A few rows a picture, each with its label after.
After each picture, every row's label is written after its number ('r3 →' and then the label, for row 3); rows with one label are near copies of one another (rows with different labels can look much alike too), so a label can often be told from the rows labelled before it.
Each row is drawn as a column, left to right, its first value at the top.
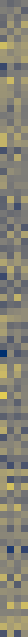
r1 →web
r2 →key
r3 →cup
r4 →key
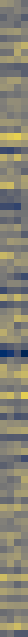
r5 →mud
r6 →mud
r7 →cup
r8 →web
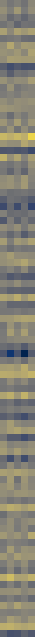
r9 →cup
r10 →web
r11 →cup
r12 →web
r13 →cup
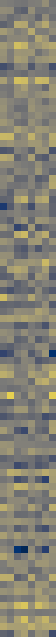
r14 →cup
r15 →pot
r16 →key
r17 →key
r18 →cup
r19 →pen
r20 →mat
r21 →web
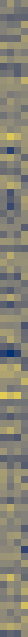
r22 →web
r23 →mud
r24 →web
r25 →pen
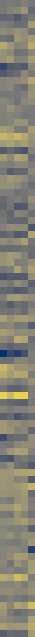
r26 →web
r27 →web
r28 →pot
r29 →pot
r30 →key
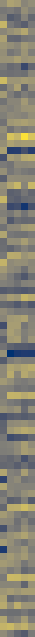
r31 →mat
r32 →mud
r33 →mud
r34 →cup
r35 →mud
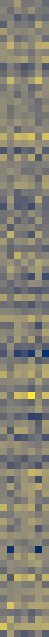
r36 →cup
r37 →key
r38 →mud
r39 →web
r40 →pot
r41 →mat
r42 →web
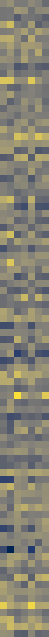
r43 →pen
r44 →mat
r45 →pot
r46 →cup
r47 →pen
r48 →cup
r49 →pot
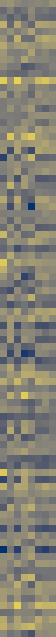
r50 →mat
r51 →mud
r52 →pen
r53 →web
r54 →cup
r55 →pen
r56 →pen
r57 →pen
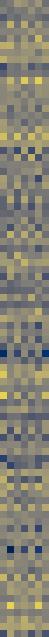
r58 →web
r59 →key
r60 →mud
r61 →mat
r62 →cup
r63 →pen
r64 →web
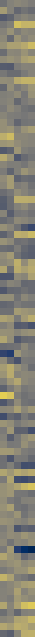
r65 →pot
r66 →web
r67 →mat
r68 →key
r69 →key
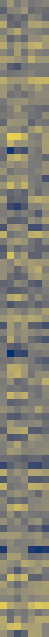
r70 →key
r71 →mud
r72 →cup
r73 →mud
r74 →key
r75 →key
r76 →pen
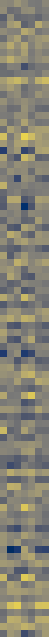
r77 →mud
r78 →key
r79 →pen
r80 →cup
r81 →pot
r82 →pen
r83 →pen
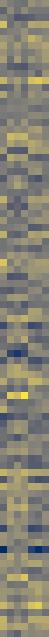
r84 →mat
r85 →pot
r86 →web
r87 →pot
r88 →pen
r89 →pen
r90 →mat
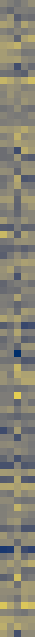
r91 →key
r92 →key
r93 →web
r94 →pen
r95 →pen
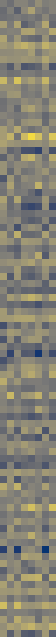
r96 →pen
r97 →web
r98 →key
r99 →cup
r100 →cup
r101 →mud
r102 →key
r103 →cup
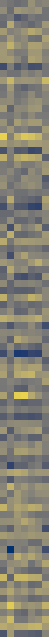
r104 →cup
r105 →key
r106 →pot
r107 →pot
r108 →cup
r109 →cup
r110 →pen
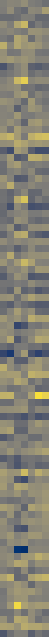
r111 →web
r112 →mud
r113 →pen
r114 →mat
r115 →cup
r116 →pot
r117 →pot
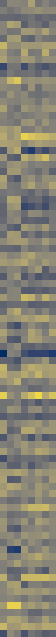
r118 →web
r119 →pen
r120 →pen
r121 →cup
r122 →mud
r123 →pot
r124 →cup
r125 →web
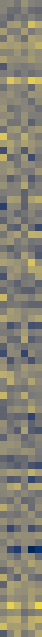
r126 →cup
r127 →pen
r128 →key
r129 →mud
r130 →mat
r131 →key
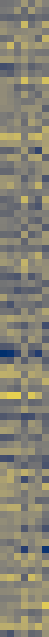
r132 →web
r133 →web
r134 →pot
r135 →mat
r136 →pot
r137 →mud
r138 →pen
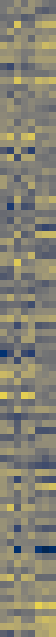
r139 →web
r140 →cup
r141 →mat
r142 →pot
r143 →mud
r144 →key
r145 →key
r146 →key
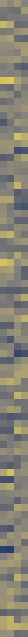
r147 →mat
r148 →mat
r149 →mud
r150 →cup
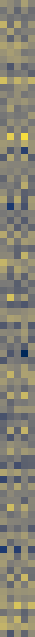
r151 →mat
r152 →cup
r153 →key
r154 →mud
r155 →pen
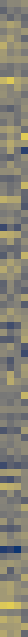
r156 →key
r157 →pen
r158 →key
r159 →mud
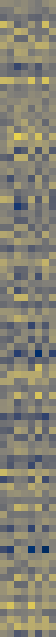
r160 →mat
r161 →pen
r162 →cup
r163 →cup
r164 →pen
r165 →web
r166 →mat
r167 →mud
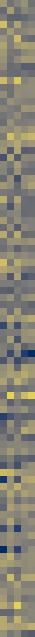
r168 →mat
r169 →pot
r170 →pen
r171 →web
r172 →web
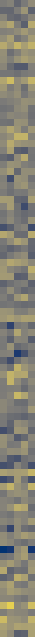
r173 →key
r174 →pen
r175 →web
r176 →cup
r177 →key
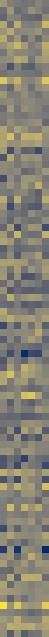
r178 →pen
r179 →cup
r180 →key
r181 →web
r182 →pot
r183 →mud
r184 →key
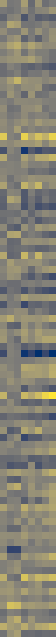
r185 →mud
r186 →key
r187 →key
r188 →mud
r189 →web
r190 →mud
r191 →pot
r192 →pot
